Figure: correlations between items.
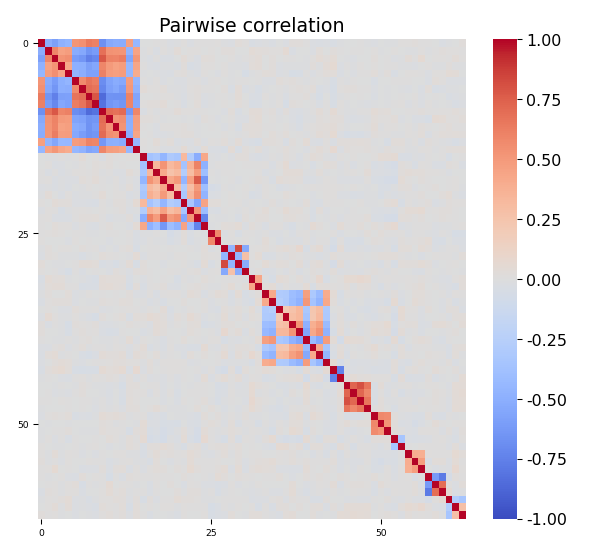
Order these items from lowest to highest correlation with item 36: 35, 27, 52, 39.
39, 52, 27, 35
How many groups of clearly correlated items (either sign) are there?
13
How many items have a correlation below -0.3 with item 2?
6
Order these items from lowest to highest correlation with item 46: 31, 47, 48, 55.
55, 31, 48, 47
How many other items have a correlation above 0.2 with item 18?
6
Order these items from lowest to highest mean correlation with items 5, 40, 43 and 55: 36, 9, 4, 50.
9, 4, 50, 36
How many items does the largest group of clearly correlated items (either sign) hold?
15
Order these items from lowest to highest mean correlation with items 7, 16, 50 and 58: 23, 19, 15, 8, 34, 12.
12, 15, 34, 19, 23, 8
